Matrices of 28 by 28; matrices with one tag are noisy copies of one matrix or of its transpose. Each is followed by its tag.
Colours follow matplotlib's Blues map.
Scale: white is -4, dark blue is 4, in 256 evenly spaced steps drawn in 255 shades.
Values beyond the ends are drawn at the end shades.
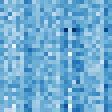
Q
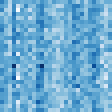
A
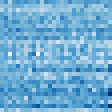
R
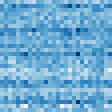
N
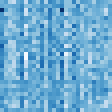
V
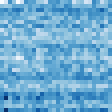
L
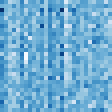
V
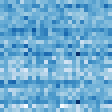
N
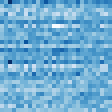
V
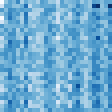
L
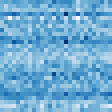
A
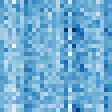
Q
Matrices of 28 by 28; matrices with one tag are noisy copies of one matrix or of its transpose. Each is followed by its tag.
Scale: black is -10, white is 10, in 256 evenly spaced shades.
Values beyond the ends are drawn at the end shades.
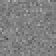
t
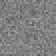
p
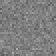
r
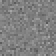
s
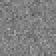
p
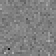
r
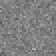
r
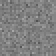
t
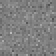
r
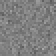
s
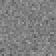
s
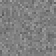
s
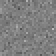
r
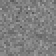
p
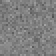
p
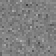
t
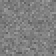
r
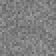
p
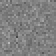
t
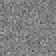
t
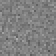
t
